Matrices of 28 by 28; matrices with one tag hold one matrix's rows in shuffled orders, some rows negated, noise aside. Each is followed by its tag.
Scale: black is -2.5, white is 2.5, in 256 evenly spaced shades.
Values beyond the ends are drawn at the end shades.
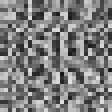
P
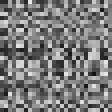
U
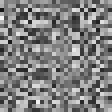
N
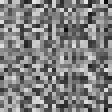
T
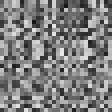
T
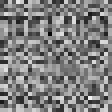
U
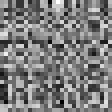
U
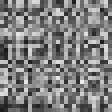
U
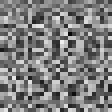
P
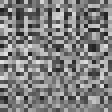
U
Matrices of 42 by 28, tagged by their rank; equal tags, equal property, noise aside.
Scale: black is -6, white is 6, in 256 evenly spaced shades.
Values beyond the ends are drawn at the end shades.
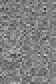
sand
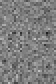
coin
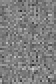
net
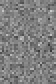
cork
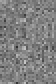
cork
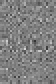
cork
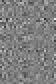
cork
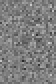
coin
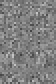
coin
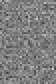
coin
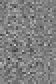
net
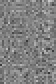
coin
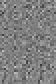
cork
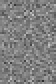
coin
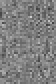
sand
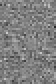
coin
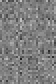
cork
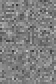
sand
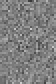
coin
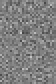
sand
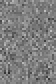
sand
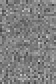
sand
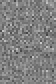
sand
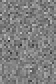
sand
